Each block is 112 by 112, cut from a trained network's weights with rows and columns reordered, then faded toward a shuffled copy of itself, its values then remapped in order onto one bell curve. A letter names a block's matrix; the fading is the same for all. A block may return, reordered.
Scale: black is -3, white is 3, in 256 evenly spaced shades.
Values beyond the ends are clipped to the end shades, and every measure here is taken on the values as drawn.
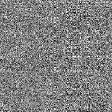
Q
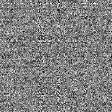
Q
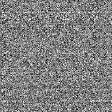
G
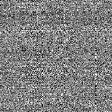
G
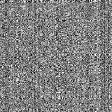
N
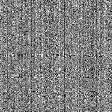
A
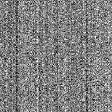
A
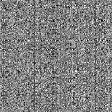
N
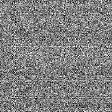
G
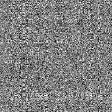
Q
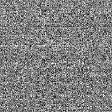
G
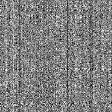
A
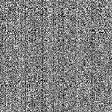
N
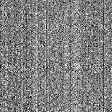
A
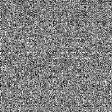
Q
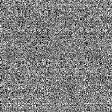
G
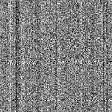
A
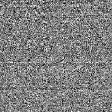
G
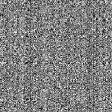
N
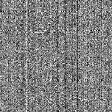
A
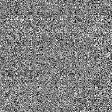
Q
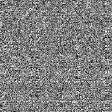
Q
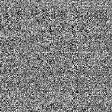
G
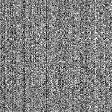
A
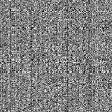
N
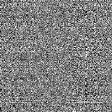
G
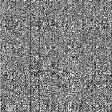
N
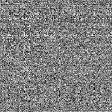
G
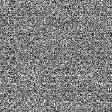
Q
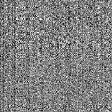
N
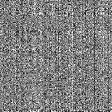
A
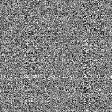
G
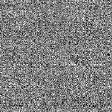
Q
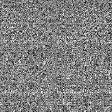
Q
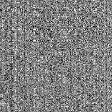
N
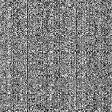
A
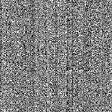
N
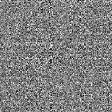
Q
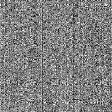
N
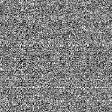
G
